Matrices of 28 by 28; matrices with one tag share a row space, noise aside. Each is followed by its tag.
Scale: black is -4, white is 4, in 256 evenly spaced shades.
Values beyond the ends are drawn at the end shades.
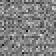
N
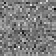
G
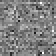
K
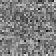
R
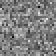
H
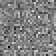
G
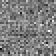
R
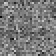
K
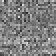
G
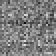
R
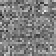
H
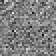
K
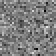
H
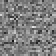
K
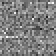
R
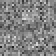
N
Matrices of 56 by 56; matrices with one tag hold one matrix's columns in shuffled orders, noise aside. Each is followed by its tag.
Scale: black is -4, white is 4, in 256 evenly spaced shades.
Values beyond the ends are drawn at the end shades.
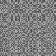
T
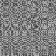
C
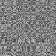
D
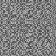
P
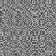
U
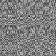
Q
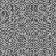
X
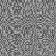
Q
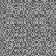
P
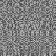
C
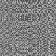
T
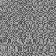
D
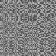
T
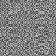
P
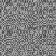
Q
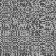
C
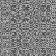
X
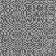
X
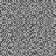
P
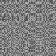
T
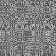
C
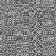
U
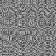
U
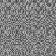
Q
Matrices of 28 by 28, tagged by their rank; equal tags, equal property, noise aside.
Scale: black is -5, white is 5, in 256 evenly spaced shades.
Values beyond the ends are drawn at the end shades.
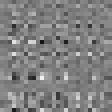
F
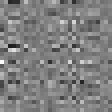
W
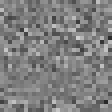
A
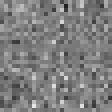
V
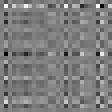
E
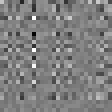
F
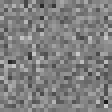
A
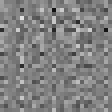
W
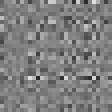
W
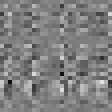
F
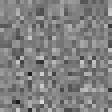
V
